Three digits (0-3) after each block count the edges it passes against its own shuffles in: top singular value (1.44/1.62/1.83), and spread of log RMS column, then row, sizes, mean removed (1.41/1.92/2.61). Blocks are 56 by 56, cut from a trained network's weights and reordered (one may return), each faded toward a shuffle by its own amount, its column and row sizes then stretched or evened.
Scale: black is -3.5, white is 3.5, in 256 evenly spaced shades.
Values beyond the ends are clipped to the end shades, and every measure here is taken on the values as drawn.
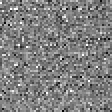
0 0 2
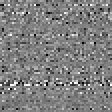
0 0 3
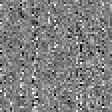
0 3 0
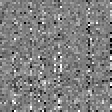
0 3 1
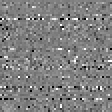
1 1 3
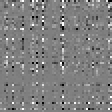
2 3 3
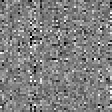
1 3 1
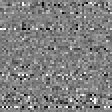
0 0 3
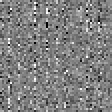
1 3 0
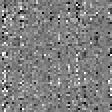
0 3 1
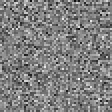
2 1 0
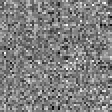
2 1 1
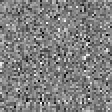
1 2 0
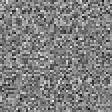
2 0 0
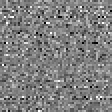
0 0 3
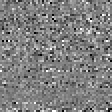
1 1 3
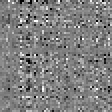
1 3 3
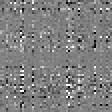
2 3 3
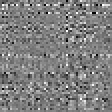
3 2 3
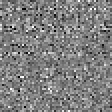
0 0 2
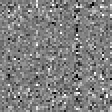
0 3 1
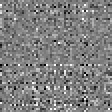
1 2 3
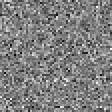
0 0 1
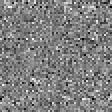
1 0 2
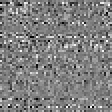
2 1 3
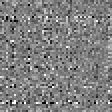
1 2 2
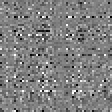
1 2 3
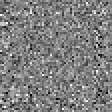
0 2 1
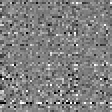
1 2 3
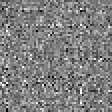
2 1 2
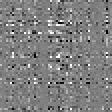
2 3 3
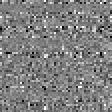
1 2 3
